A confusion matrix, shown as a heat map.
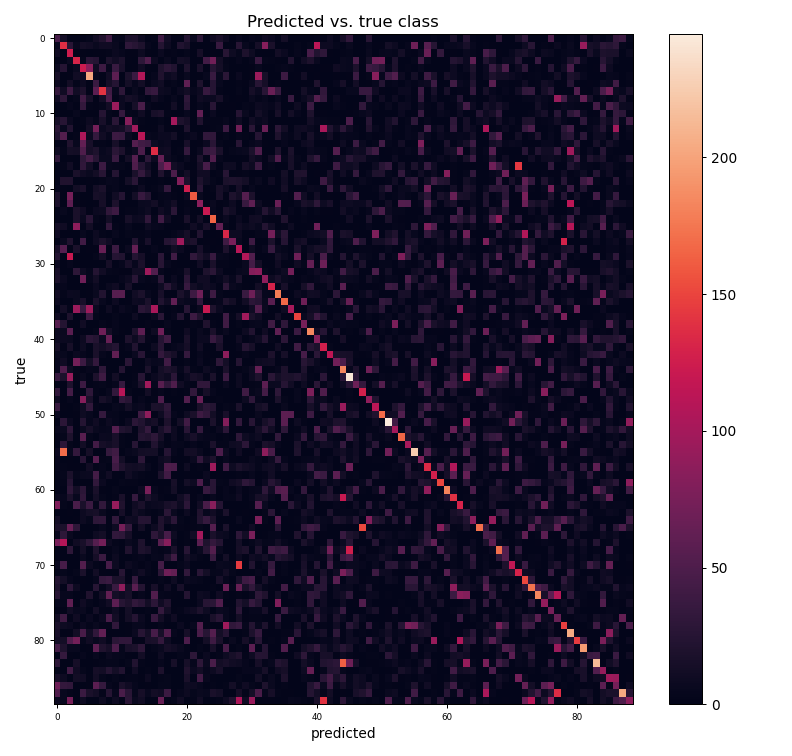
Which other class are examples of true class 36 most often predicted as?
23
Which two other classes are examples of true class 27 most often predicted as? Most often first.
78, 19
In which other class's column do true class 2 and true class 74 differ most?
77
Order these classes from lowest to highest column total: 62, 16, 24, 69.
62, 69, 16, 24
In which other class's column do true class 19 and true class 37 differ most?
29
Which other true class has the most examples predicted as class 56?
14
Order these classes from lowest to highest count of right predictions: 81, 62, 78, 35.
62, 78, 35, 81
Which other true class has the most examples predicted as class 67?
64
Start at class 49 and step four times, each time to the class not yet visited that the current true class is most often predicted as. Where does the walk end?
63
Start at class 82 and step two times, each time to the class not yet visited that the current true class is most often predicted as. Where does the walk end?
28
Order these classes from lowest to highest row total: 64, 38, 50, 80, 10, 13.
10, 38, 13, 50, 64, 80
